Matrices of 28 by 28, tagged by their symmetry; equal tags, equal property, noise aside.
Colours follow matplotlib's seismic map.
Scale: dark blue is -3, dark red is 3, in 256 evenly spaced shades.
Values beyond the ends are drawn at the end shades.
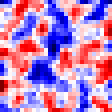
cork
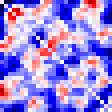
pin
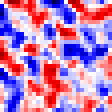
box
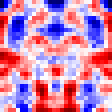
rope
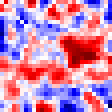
cork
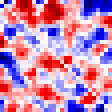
cork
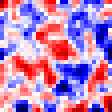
cork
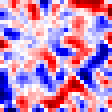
box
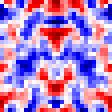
rope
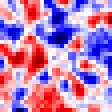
box
